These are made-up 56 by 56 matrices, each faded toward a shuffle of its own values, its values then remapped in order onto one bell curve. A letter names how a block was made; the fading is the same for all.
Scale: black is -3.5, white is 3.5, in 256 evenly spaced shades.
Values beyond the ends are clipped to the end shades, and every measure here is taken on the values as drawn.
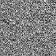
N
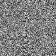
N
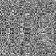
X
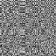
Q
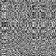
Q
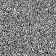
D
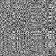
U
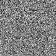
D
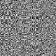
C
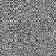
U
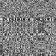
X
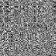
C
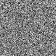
D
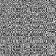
U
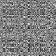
U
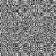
Q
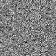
N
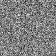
D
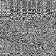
X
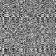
U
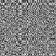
Q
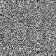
N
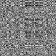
X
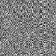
U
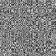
U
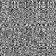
X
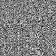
N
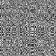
U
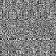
X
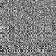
C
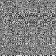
X
